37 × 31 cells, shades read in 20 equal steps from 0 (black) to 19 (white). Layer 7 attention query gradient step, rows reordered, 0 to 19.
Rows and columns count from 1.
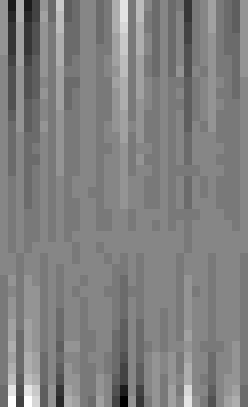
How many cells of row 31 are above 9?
18
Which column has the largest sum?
16
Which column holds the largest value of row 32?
2
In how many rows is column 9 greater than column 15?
13
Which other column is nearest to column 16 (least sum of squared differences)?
8
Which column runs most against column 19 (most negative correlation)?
23
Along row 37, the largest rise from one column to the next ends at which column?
4
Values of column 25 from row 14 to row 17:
10 10 9 10
